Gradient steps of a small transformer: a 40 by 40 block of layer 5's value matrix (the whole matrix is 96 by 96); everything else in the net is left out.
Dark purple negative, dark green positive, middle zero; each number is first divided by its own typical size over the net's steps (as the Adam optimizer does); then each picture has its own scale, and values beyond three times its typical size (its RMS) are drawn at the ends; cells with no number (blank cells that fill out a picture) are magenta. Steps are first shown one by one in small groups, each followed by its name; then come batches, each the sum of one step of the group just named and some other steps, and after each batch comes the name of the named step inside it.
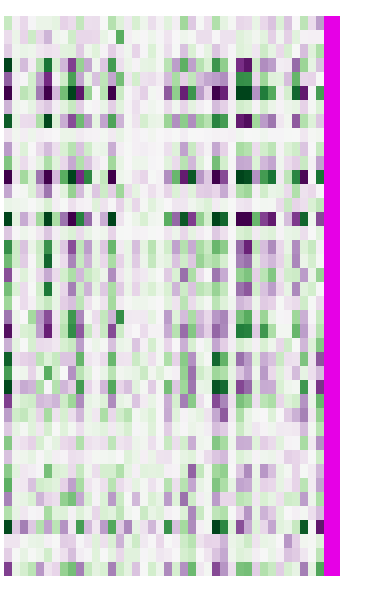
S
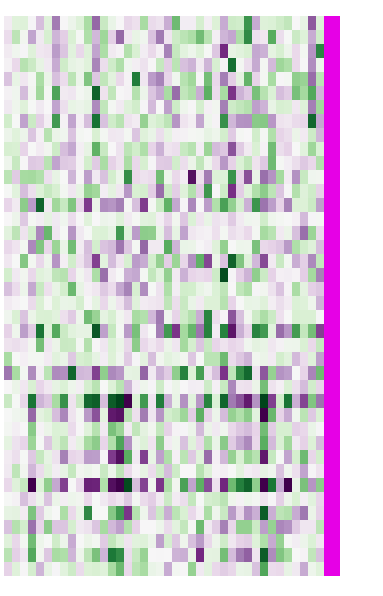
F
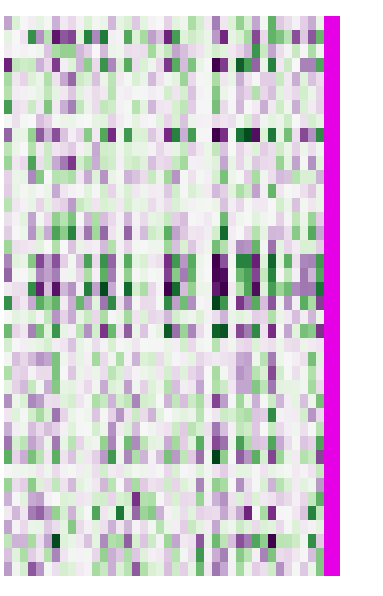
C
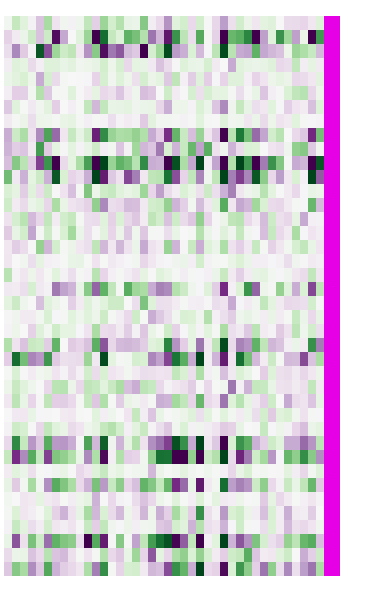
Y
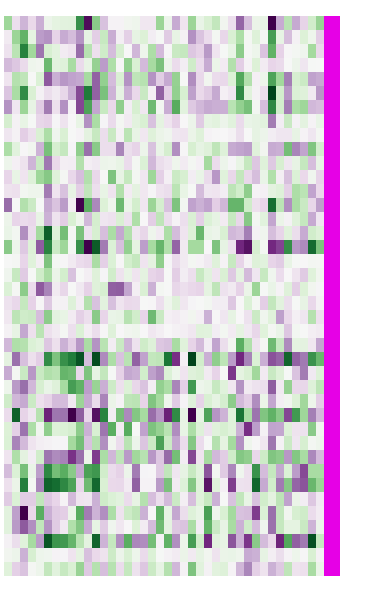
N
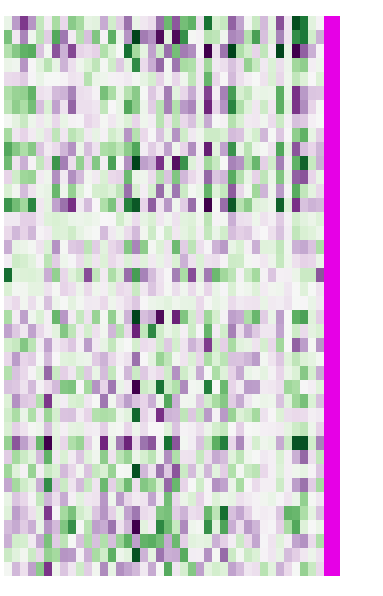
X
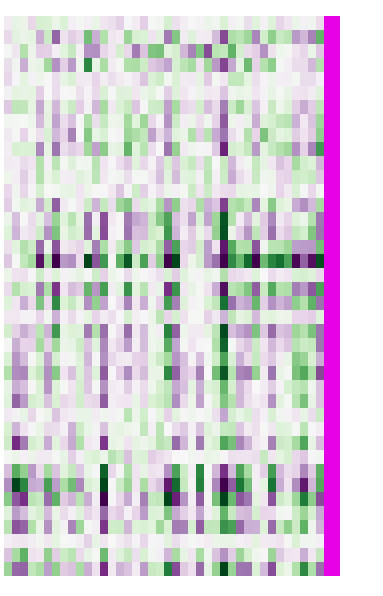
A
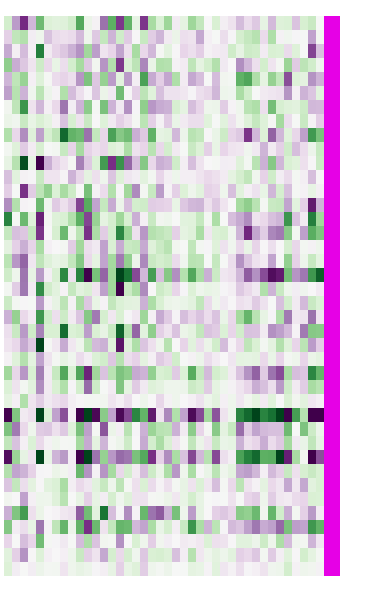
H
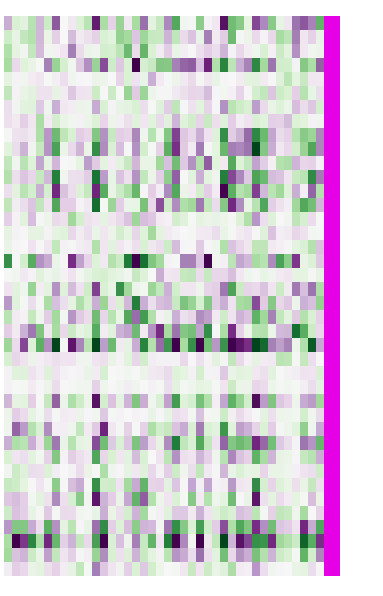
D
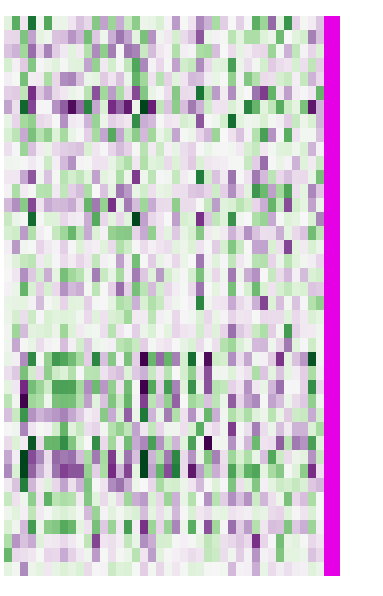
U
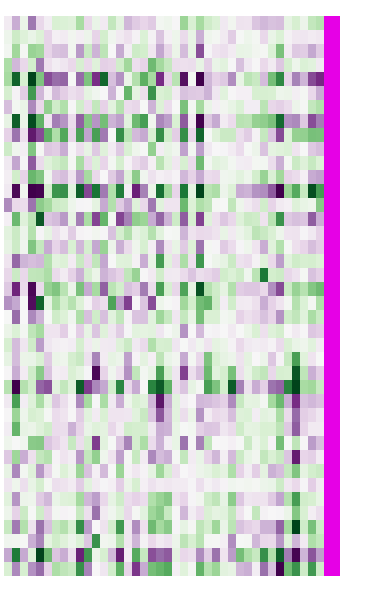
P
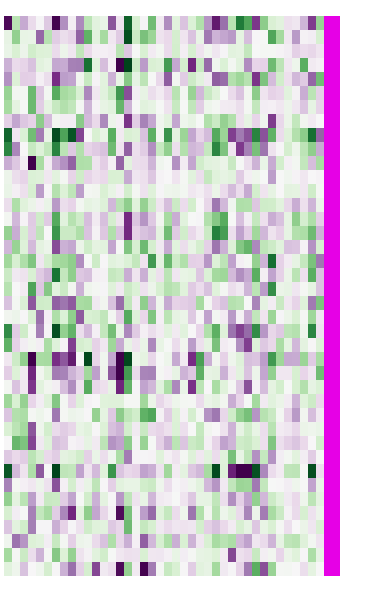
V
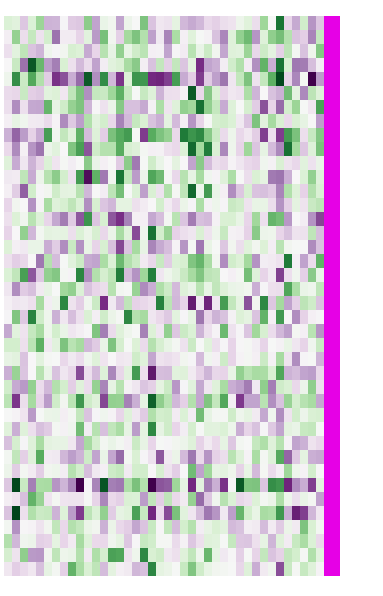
F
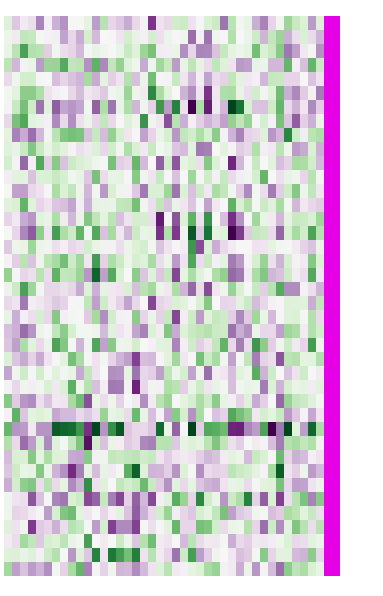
X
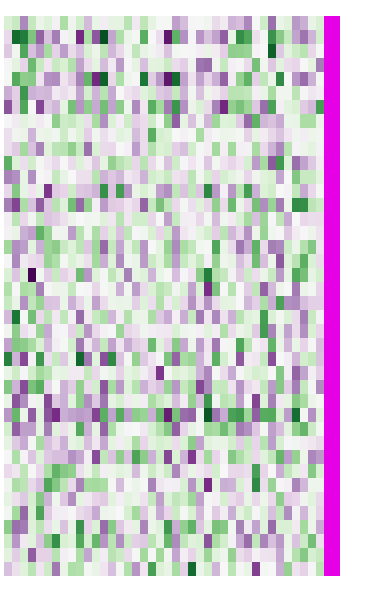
N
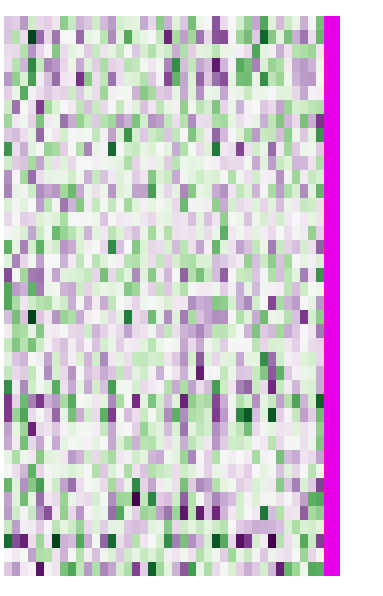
C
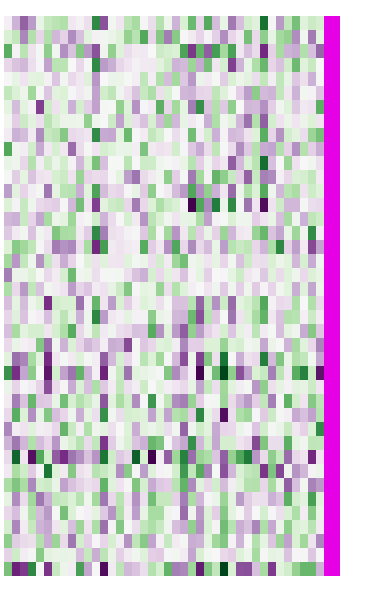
A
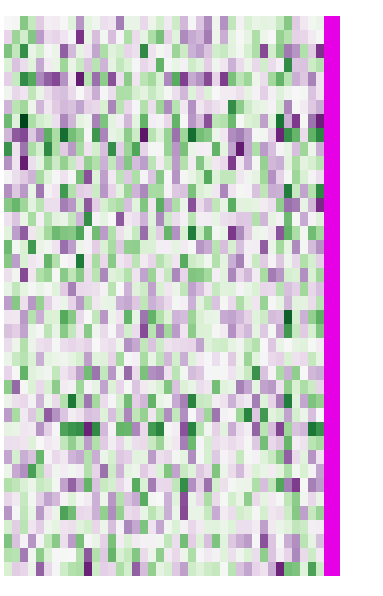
P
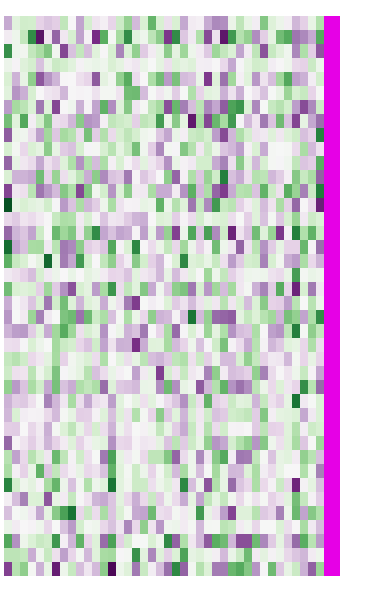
Y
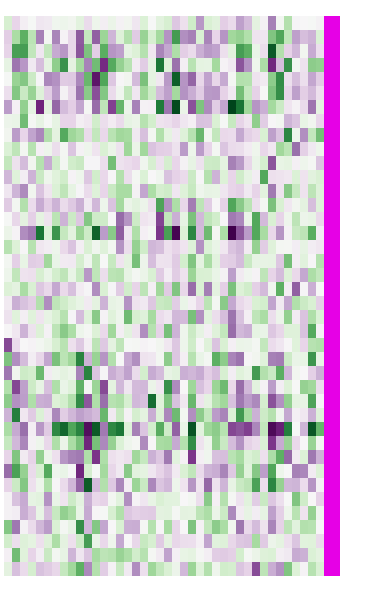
N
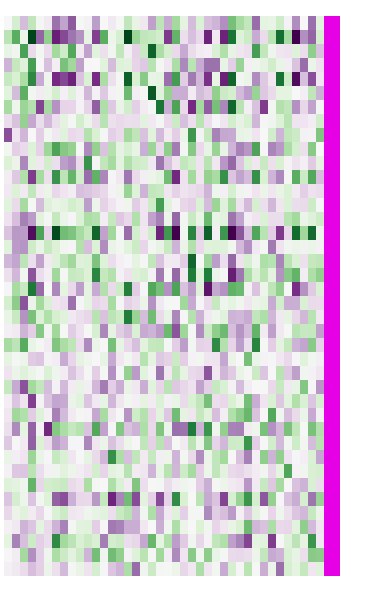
C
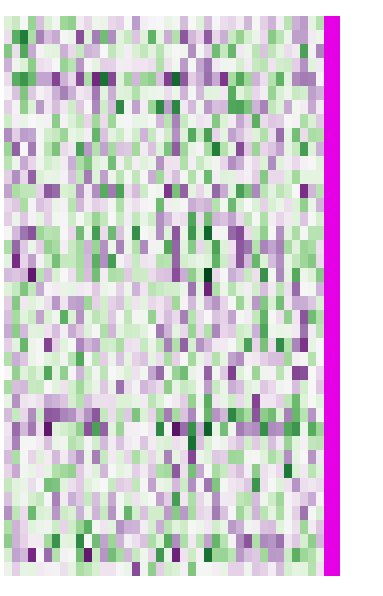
N
